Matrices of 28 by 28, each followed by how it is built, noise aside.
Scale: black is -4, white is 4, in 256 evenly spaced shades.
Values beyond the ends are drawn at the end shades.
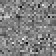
uneven rows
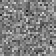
noise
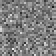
noise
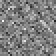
Toeplitz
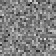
noise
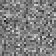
noise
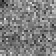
smooth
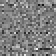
uneven rows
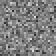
noise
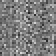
repeating rows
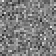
repeating rows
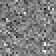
uneven columns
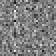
uneven columns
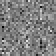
uneven columns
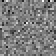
uneven rows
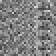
repeating rows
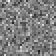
noise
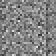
repeating rows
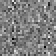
uneven columns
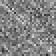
Toeplitz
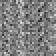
repeating rows
